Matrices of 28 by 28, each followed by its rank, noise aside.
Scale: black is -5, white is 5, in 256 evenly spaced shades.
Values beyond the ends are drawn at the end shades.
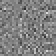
five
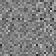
four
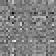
four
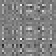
two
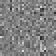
five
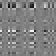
one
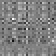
two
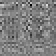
three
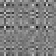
one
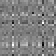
one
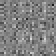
three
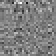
four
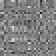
three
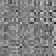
two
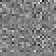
three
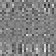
three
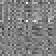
three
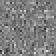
five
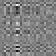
one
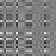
one
